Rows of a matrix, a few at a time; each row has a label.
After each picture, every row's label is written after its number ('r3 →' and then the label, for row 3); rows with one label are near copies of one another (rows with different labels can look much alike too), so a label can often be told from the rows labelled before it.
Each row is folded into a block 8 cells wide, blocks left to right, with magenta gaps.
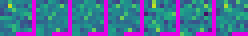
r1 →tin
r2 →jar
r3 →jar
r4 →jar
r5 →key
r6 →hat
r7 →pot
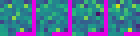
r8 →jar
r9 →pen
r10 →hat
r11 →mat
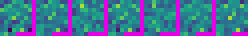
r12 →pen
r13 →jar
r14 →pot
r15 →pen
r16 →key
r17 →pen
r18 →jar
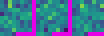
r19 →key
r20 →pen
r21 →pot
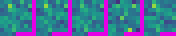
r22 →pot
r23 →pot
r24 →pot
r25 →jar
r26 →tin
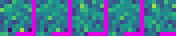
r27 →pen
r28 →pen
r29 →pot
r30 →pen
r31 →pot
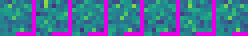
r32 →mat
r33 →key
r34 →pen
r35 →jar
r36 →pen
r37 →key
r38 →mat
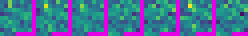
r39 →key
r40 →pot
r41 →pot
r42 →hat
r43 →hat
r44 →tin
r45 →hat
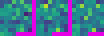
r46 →hat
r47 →mat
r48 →jar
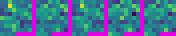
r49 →tin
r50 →hat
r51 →tin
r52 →hat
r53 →hat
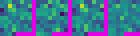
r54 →pot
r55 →hat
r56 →pot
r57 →jar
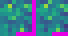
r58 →mat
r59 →mat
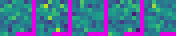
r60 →pen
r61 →mat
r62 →key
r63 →hat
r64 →tin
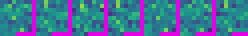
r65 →mat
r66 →key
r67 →pot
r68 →key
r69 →jar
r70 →hat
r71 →key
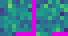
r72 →pot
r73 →hat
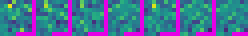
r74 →mat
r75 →tin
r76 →key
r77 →pen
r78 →pot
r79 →pen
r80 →pen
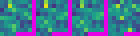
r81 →tin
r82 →key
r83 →key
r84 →mat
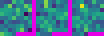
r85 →hat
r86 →key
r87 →pot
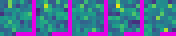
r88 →key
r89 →pot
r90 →mat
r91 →tin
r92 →jar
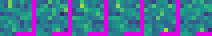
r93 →key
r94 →hat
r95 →tin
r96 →tin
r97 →jar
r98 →hat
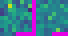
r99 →pot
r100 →jar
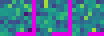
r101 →hat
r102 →key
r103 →jar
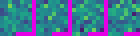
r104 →pot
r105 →jar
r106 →pen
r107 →hat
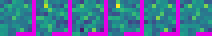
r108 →jar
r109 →tin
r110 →pen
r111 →tin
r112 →jar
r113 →jar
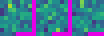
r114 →pot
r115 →pen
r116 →key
